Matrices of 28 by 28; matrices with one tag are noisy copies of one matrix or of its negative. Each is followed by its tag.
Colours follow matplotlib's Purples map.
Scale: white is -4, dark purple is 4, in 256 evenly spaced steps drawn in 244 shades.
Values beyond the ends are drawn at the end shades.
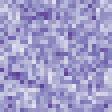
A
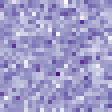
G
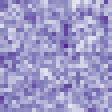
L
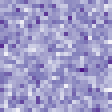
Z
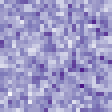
Z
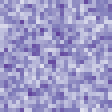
Z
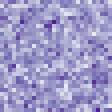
G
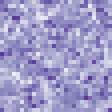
A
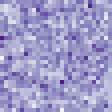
A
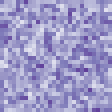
Z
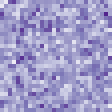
G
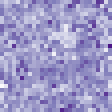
L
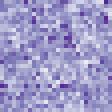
L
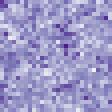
L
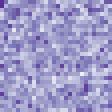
G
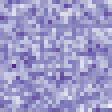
G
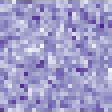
Z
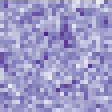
L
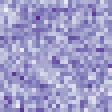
A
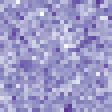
L
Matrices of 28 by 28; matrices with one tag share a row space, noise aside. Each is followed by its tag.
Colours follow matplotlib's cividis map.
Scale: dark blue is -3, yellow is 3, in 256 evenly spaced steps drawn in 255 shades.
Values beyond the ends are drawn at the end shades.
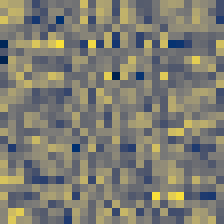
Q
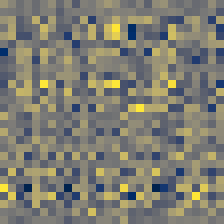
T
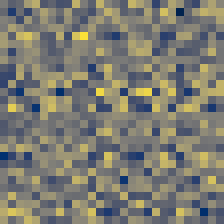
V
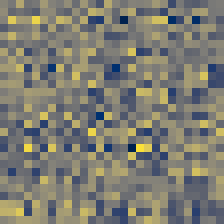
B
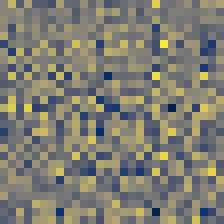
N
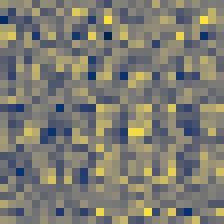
V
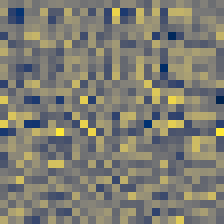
Q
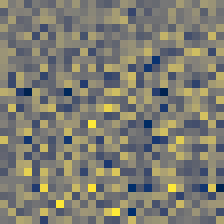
T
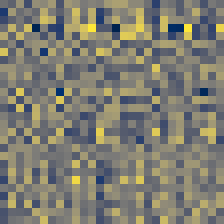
N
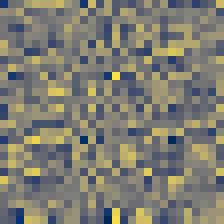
Q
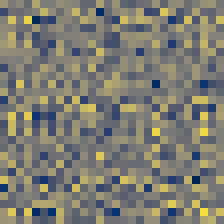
N
